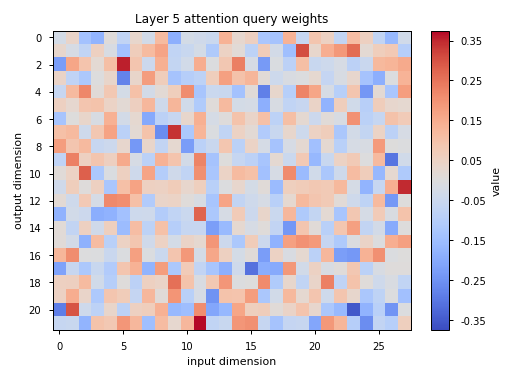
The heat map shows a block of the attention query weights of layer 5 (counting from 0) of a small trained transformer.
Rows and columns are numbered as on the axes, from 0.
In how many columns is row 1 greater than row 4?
15
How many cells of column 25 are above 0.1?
5
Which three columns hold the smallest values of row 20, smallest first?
23, 0, 26
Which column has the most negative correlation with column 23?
1
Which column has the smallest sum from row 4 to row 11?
16
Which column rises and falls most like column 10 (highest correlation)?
6
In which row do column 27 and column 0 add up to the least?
20
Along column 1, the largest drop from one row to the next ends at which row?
21
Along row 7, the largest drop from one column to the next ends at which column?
10
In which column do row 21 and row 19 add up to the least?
24
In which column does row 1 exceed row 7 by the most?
8
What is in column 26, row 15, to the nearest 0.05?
0.15
